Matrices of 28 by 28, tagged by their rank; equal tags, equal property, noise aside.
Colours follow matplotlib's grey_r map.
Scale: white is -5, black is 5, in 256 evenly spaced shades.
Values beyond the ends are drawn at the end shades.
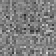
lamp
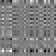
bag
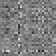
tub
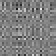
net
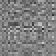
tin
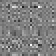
tin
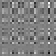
bag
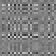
bag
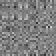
tub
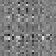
tin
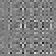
net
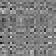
tin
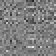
tub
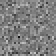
lamp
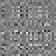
tin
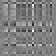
bag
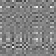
net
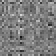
tub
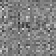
lamp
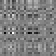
net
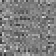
lamp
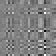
bag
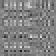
net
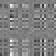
bag
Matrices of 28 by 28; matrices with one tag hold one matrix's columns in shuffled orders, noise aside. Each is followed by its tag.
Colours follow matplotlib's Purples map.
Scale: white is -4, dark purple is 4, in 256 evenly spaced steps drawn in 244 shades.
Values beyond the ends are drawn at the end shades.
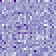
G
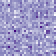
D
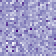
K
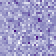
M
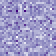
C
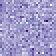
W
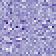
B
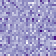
M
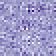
C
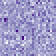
M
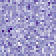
K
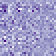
C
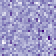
M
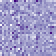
G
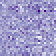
C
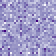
W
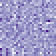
W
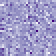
W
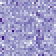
M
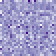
G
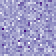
K
